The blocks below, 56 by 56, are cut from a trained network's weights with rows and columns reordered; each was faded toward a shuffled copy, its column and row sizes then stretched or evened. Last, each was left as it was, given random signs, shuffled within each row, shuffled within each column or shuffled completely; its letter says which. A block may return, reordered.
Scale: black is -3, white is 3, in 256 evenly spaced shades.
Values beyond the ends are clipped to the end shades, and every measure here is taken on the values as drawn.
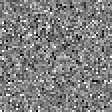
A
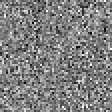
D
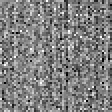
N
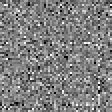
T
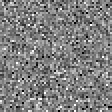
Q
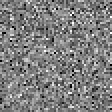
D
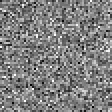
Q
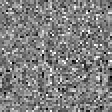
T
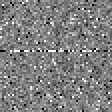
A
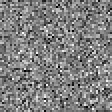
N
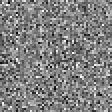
D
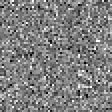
N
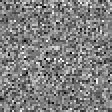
A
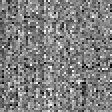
T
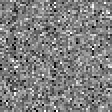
N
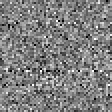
A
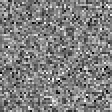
A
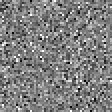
N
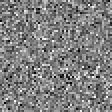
A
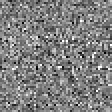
A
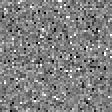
Q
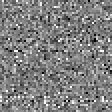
A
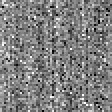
N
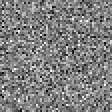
N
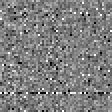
D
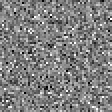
Q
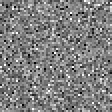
Q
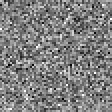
A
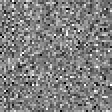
T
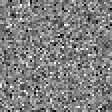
Q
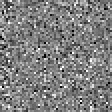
N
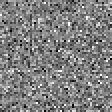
A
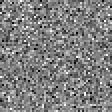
Q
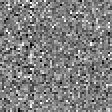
N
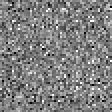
T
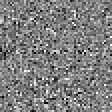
D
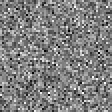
Q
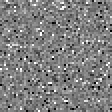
Q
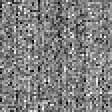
N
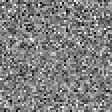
A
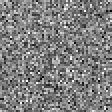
Q
